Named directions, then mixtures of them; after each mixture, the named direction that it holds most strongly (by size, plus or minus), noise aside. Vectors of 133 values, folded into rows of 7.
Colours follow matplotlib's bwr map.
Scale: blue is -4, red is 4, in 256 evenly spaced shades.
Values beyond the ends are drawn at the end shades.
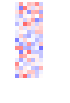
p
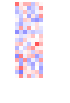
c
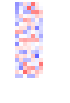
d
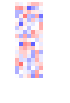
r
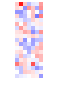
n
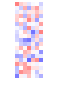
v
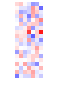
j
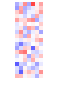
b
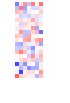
b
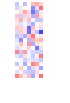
j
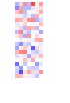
b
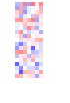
b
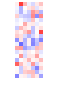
n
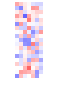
v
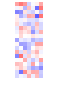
n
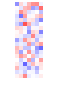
p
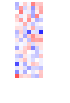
j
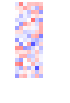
p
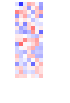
n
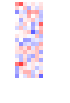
v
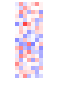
p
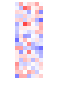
p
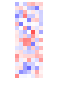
v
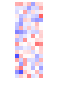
c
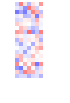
n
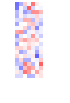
d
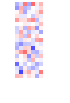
b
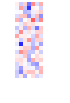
b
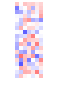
c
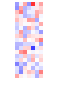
b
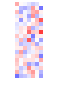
j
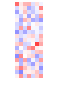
c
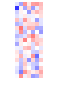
d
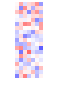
p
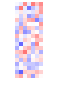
b
